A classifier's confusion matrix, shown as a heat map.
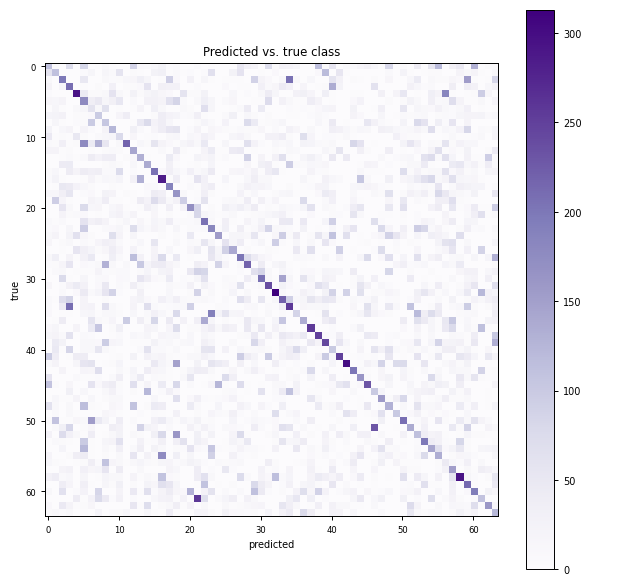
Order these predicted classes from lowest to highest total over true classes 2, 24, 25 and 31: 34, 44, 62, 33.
62, 44, 33, 34
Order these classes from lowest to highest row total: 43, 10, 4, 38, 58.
10, 43, 38, 4, 58
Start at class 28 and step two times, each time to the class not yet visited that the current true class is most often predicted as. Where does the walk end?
6
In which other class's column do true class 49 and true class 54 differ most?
5
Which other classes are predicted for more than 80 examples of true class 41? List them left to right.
0, 27, 31, 39
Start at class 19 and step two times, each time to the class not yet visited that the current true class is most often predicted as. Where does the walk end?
39
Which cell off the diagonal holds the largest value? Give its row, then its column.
61, 21
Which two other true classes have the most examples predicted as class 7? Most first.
11, 37
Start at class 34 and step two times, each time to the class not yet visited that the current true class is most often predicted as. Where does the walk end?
40
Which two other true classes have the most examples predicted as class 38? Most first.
0, 60
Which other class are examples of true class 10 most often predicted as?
36
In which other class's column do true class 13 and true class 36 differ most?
22
